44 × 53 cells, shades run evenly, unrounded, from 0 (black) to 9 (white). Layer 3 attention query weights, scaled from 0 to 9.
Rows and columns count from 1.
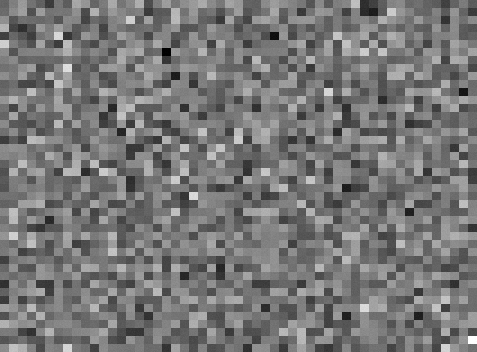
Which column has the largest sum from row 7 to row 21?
7
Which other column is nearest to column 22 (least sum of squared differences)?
26
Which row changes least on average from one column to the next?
33
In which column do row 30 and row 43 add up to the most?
53
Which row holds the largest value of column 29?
8
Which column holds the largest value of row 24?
32
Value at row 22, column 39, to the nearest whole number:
5
